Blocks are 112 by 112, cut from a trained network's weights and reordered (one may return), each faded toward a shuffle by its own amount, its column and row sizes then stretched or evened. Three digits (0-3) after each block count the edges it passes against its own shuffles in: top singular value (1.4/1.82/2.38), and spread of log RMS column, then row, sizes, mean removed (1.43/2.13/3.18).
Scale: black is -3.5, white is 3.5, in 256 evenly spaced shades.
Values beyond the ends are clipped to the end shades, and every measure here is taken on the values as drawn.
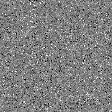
1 1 0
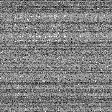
3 1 1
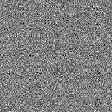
3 0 1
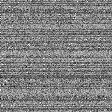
3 1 0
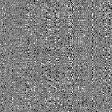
3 3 0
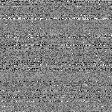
1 1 3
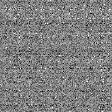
1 2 2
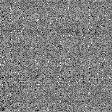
0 2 1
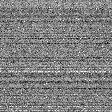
3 0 2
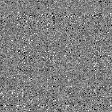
0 2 2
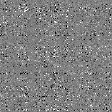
0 2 2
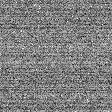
2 0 0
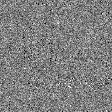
0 1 1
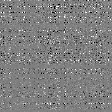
1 2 3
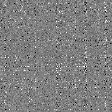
0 2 2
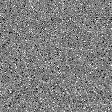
1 0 0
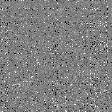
0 2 2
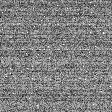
2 0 0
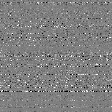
2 0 3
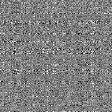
2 1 3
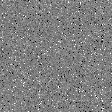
0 1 0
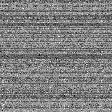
3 0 0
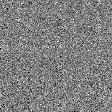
0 1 1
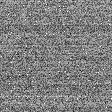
1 0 0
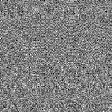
3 0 1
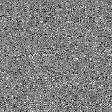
2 0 2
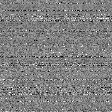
1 0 3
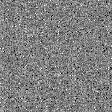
1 0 1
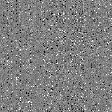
2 2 0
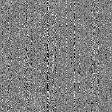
1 3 0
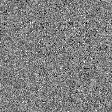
0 1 1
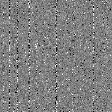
2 2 0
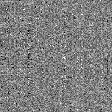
2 1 0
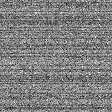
3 1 0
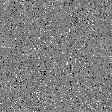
0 1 0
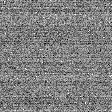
2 1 1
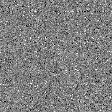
1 1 1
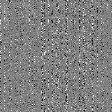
2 3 0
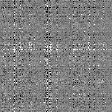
2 3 2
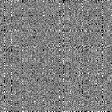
3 2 2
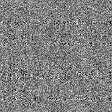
1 1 2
